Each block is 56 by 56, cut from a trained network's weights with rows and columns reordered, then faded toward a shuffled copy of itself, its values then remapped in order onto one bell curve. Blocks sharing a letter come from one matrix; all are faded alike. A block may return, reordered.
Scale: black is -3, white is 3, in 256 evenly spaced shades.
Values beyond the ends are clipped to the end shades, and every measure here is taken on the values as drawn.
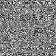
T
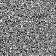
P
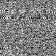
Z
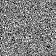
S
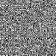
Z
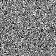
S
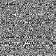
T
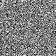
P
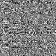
T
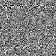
T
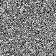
S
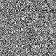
Z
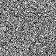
S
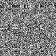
Z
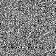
Z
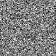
P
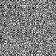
T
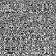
T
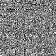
Z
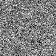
P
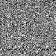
Z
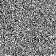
P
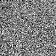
P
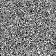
S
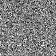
P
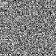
Z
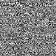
T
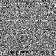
T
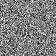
S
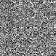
Z
